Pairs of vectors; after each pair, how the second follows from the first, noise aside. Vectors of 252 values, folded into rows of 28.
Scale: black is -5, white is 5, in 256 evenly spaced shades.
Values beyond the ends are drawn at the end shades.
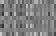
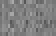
wrapped around, negated, shrunk.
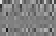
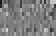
sign-scrambled.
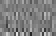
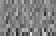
sign-scrambled.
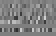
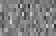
shuffled.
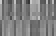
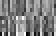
reversed, scaled up.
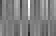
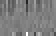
reversed, partly zeroed.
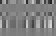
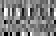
reversed, scaled up.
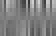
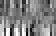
reversed, scaled up.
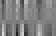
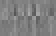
wrapped around, negated, shrunk.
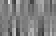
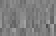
wrapped around, negated, shrunk.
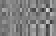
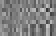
negated.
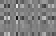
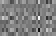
reversed, negated.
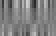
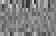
sign-scrambled.
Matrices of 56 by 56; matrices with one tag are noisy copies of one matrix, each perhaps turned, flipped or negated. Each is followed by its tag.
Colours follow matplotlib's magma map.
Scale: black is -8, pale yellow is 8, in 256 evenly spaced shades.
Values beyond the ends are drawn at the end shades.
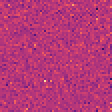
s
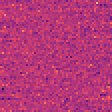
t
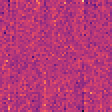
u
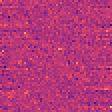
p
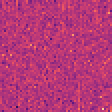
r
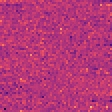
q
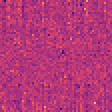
p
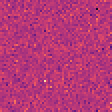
s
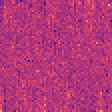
q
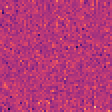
r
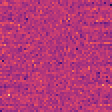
p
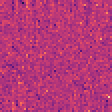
t
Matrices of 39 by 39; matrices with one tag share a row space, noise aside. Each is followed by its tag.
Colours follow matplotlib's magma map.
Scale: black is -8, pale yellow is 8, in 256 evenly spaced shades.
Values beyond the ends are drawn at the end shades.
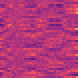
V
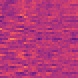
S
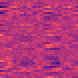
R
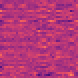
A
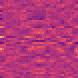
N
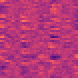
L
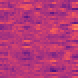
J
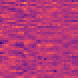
S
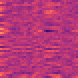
R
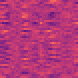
L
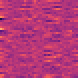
R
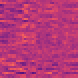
S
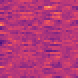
R
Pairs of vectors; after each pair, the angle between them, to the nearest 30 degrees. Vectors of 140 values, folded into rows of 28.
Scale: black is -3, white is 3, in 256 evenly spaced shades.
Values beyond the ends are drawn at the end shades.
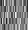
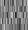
150 degrees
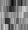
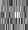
90 degrees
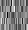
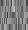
30 degrees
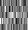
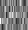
30 degrees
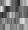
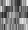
30 degrees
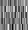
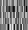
150 degrees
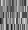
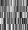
150 degrees
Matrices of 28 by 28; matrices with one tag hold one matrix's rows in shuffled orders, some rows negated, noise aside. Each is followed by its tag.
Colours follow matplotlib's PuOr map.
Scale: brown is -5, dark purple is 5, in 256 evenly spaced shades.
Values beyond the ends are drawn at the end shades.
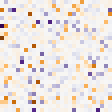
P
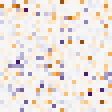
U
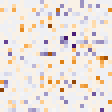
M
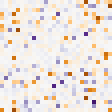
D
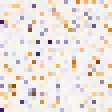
P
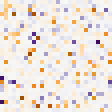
P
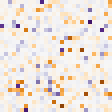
U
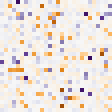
U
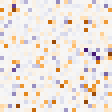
D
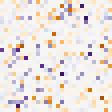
U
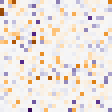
P
